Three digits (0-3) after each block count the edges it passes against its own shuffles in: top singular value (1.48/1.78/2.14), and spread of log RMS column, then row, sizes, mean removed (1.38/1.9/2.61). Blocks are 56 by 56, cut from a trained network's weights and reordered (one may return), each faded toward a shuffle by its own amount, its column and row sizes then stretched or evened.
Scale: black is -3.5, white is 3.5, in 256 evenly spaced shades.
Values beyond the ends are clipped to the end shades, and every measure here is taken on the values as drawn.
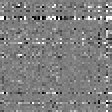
3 2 3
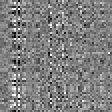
3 3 0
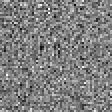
1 0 0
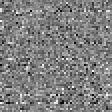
2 1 2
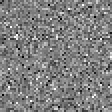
1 0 0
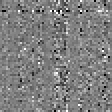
1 3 1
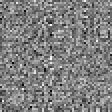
2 1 0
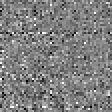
1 2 1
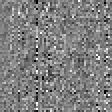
1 3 0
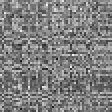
3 0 0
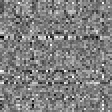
3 1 2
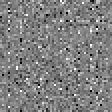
0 2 0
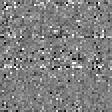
1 1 2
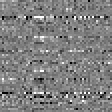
3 1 3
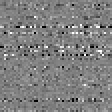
1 1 3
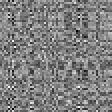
3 2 0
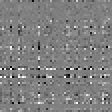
3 2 3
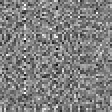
3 2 0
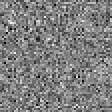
2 0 1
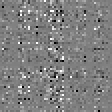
0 3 3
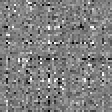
2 2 2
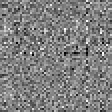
2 1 1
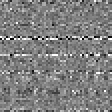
3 0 3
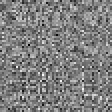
3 2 0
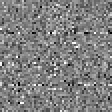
1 1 2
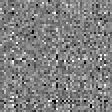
2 2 1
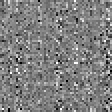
1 3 1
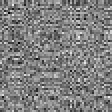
3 1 0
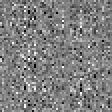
2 3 0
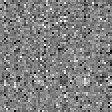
1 1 0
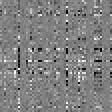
3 3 2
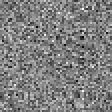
1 0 0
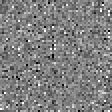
0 1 1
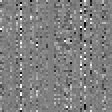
1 3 0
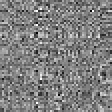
3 2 1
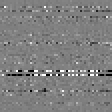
3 0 3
